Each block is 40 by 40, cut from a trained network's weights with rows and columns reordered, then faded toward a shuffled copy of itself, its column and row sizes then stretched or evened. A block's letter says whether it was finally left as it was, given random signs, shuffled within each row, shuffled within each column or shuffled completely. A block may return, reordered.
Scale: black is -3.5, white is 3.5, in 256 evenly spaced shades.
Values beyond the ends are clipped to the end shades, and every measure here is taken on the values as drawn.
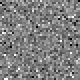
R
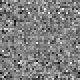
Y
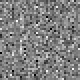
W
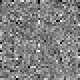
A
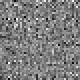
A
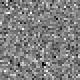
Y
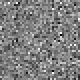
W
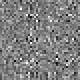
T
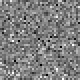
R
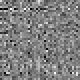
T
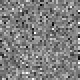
W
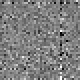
A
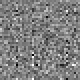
A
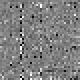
T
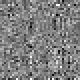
T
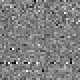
Y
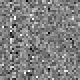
W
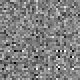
A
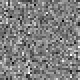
W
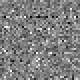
Y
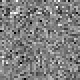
Y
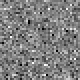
Y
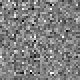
A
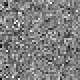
W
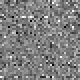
Y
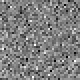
R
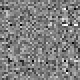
T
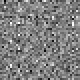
A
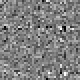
A
